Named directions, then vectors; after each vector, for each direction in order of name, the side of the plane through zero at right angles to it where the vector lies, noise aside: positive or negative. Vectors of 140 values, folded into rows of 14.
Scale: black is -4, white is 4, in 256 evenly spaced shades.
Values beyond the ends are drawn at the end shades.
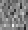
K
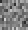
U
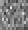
positive, negative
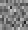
negative, positive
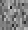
negative, positive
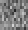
positive, negative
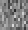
positive, negative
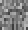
negative, negative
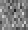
positive, negative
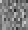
positive, negative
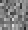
positive, positive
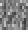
positive, positive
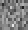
positive, negative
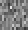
positive, negative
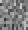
negative, negative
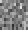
negative, negative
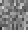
negative, negative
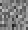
negative, negative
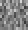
negative, positive
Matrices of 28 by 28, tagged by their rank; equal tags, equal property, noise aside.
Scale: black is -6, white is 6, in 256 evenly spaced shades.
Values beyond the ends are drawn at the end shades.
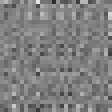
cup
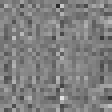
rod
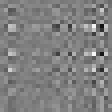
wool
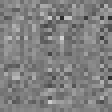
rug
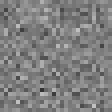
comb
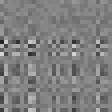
wool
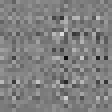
rod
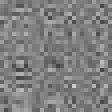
rug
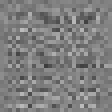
cup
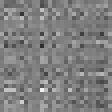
cup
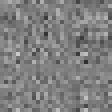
rug
